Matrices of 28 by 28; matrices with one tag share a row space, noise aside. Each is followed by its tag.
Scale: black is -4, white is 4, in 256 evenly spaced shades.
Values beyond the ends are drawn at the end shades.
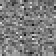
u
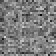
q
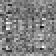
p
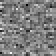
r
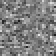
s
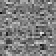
p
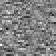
s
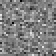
u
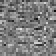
q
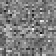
p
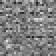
p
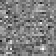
p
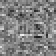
q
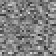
q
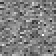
u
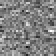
r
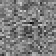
u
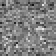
p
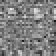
q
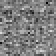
p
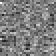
r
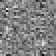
p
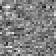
s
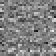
q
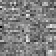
r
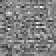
p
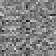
r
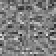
q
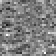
s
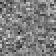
s
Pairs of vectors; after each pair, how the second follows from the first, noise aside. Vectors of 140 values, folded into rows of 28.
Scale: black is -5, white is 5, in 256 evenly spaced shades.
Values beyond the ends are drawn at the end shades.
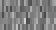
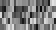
wrapped around, negated, scaled up.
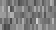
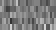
shuffled.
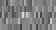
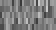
shuffled.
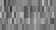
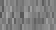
negated, shrunk.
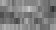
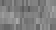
negated, shrunk.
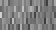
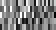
reversed, negated, scaled up.
